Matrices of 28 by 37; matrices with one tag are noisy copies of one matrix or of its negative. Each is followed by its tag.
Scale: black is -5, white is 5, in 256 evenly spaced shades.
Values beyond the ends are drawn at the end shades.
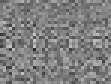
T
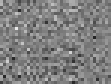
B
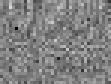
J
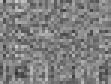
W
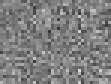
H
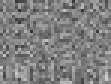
W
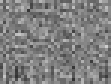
W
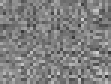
H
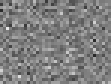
B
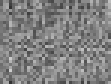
J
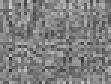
J
